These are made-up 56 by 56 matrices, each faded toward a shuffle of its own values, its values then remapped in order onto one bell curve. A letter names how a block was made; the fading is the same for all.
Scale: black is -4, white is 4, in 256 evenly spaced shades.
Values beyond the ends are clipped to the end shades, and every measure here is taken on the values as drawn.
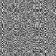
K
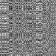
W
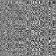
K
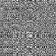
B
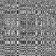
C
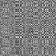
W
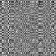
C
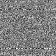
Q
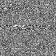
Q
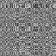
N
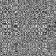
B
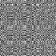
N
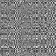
C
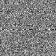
Q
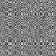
C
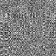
B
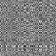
N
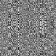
K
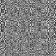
K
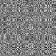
N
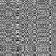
W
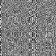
K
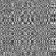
W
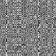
K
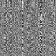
K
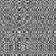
W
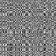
C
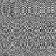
N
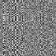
K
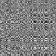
N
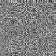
B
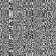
K
